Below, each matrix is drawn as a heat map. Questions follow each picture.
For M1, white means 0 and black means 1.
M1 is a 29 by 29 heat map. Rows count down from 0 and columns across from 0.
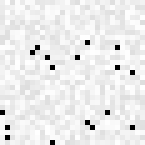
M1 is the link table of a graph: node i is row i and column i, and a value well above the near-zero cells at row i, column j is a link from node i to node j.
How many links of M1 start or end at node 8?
1
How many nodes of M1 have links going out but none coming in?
9
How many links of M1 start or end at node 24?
1
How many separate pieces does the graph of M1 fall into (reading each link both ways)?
12
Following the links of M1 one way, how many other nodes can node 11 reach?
4
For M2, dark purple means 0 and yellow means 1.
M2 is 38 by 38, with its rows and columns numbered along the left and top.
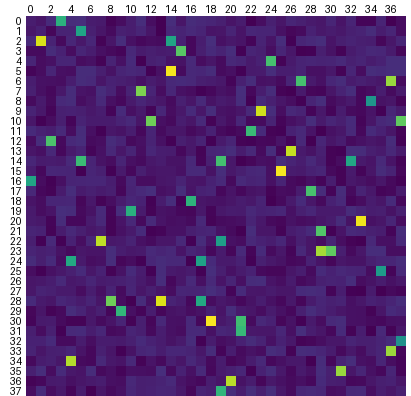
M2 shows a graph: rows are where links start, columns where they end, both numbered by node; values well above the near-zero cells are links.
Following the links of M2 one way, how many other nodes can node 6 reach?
4
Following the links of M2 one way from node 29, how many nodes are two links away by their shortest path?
1
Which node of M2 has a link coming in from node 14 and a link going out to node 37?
node 32
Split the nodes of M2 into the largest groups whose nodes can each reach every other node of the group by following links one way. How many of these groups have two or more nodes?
5
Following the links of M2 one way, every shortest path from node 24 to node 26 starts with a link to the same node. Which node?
node 17
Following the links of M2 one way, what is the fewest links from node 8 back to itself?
6
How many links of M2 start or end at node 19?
4
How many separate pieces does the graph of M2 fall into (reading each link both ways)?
4
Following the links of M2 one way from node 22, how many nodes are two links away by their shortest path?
2
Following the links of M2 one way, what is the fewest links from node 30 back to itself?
5
